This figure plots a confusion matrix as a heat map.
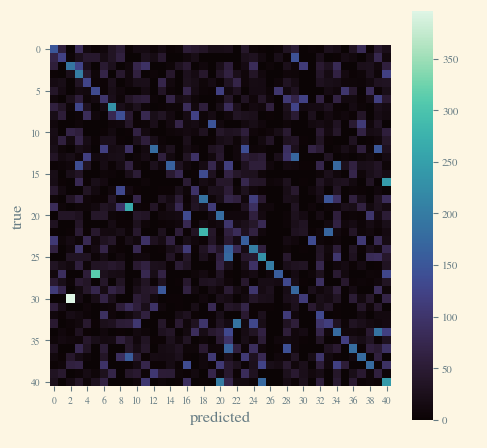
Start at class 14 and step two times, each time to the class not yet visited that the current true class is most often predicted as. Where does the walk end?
39
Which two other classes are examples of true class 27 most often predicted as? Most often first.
5, 40
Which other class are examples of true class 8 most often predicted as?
17
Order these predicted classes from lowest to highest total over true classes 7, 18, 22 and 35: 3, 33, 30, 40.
30, 40, 3, 33
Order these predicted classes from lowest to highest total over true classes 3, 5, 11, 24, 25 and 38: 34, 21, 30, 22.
30, 22, 34, 21
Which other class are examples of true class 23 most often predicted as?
31
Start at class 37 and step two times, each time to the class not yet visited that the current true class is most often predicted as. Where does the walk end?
19
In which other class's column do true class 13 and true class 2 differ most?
29
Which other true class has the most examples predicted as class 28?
36
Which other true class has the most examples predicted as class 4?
13
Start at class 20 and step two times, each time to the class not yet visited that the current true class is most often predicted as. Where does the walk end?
40
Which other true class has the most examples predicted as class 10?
33
